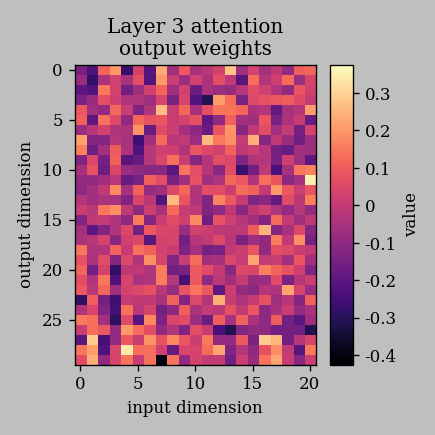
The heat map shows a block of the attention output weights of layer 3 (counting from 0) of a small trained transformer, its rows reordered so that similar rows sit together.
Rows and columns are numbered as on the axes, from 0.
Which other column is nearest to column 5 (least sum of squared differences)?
18
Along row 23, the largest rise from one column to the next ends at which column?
1
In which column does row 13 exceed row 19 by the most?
8
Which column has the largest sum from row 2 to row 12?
13
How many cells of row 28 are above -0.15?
18
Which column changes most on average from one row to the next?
12
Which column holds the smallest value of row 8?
5
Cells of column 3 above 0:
14
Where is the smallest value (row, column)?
29, 7
